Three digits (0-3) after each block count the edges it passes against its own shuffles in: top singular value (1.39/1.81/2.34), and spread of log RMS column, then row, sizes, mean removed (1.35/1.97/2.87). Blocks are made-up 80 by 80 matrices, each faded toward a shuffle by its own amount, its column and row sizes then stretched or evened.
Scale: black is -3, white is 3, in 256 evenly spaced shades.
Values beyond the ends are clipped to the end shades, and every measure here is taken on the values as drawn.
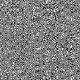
2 2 0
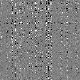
2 3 2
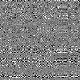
3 0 3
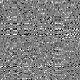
3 0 2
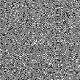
2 0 1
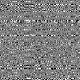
3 0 3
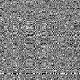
3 1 2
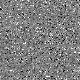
0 1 2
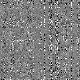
1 3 2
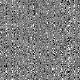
1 3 1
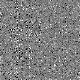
0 2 1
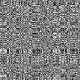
3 1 2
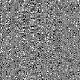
2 2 0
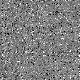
1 1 1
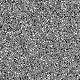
0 0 0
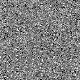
1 2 0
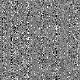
0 3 0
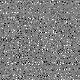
1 0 2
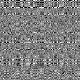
3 0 3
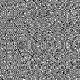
3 0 0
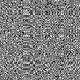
3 0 1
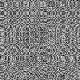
3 1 0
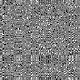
3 2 0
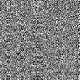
3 2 0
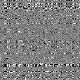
3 1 3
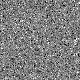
0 0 0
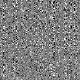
1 3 1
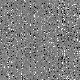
0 3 0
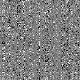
2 3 0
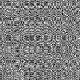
3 0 1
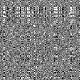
3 2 2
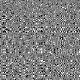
3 2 2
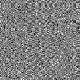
3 0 0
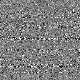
1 0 3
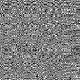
3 0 2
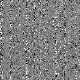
1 3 0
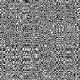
3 2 1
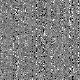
0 3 0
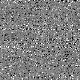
1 0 2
